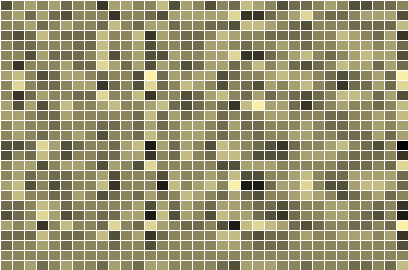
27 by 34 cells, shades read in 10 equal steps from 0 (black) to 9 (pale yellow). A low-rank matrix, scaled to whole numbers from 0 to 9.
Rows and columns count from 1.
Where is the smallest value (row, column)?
15, 34
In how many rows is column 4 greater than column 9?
11
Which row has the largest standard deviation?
19
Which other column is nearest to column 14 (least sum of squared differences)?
21
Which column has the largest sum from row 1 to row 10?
9
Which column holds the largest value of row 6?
20
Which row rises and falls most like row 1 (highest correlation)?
3
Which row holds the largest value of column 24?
8
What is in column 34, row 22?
1
